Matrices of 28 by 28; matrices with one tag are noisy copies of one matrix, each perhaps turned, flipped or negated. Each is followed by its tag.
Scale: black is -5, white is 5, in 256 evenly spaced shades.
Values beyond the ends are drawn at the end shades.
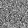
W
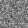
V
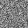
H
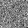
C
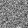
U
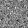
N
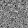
V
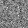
W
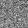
N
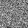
U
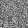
C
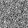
N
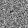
V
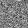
U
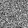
U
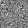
C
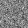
H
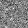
H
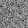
H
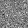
C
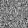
N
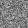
W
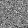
N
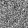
C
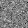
U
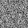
H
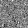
C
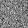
N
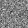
V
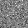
N
